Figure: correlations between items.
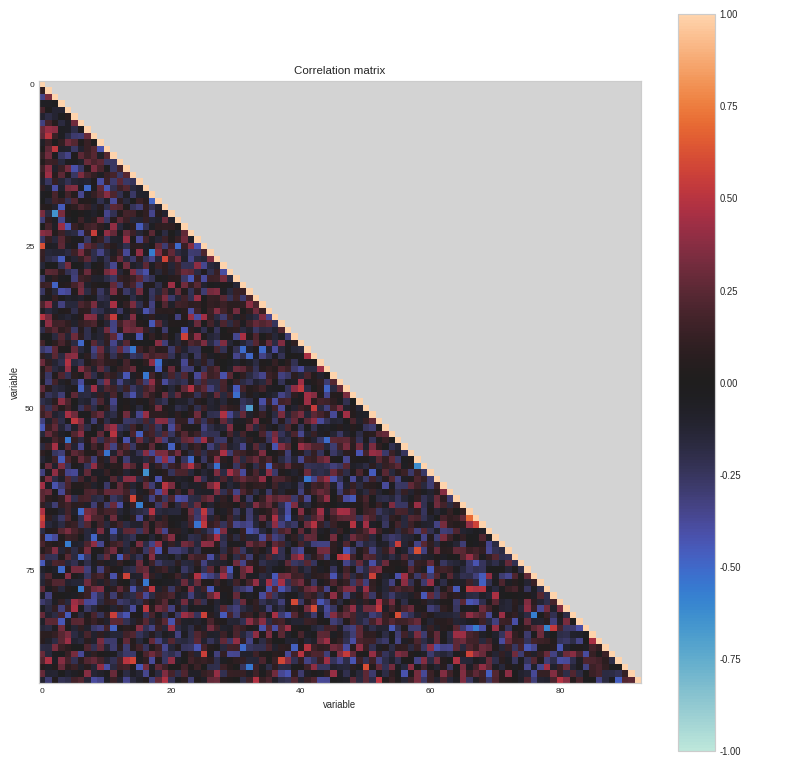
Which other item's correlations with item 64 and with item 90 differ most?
78
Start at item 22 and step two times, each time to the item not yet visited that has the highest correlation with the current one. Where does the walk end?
80
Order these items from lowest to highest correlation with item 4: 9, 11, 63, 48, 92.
11, 92, 48, 63, 9
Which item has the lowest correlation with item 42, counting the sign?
32
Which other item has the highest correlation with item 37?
89
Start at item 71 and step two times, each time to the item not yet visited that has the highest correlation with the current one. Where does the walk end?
82
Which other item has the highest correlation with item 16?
81
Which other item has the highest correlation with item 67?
66
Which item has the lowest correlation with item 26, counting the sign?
17
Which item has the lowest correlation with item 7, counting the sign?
16
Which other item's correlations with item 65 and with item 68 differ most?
24
